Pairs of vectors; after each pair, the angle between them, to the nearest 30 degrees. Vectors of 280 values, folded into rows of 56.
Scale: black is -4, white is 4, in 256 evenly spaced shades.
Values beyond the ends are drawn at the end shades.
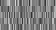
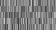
60 degrees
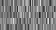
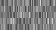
30 degrees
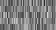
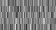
90 degrees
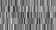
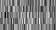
150 degrees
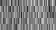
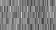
150 degrees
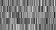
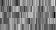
60 degrees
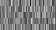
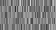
150 degrees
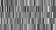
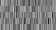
120 degrees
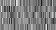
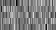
150 degrees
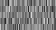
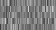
150 degrees
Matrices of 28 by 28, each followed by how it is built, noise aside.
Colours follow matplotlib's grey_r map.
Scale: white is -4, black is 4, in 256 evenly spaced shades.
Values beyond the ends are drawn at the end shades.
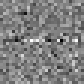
uneven rows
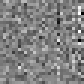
uneven columns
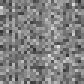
repeating rows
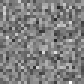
repeating rows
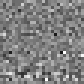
uneven rows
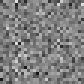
low rank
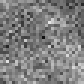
smooth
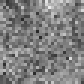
smooth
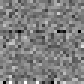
uneven rows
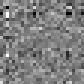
low rank
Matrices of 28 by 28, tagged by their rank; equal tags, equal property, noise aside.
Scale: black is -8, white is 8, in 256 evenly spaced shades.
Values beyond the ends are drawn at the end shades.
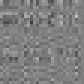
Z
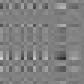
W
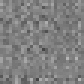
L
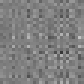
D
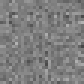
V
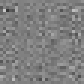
L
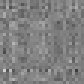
Z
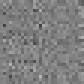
L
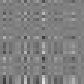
W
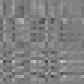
D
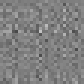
Z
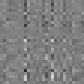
D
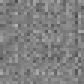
L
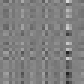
W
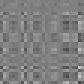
W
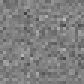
V
